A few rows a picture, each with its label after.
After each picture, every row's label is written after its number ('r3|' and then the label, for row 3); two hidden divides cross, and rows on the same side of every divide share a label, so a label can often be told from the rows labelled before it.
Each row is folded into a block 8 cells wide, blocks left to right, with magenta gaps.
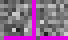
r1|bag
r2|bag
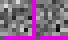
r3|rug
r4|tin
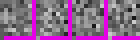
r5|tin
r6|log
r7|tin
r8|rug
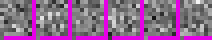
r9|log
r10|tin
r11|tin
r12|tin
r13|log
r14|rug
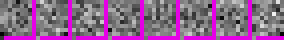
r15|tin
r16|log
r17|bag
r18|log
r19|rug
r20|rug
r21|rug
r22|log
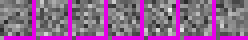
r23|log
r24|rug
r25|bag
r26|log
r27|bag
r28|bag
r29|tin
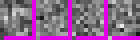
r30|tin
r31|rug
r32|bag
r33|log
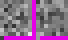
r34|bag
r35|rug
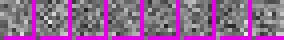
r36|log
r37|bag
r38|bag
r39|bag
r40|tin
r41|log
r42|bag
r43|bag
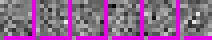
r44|log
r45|bag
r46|log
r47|log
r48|tin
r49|bag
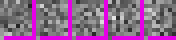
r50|rug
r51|bag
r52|bag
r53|tin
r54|log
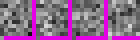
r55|log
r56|log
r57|tin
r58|rug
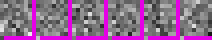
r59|bag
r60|log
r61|bag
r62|bag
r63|bag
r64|log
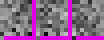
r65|log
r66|bag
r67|bag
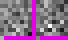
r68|log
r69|log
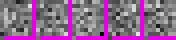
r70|tin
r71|bag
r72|log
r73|bag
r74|bag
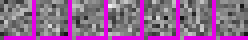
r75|tin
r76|log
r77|rug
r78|rug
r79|tin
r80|rug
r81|log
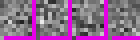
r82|log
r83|tin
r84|bag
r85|bag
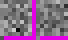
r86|bag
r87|rug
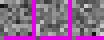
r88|log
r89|bag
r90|bag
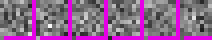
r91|rug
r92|log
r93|tin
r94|bag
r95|rug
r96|tin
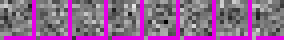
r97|rug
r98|bag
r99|bag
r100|bag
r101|log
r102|log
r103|rug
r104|rug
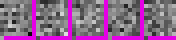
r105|log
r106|bag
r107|tin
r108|log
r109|bag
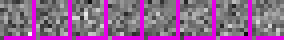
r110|bag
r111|bag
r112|tin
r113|log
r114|tin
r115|tin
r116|log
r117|tin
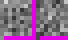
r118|rug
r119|tin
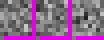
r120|tin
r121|tin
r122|rug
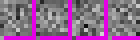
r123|log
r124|tin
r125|bag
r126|log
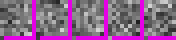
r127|bag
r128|tin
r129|tin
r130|log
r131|rug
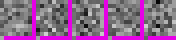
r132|log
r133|log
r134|bag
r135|log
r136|bag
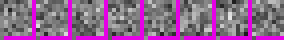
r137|tin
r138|bag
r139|bag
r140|tin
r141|log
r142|tin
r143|tin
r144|rug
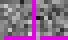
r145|bag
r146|rug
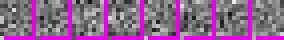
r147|log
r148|rug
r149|tin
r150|tin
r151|log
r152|rug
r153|rug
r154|rug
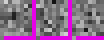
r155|rug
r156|bag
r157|log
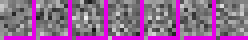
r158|rug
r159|rug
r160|tin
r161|log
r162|log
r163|rug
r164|bag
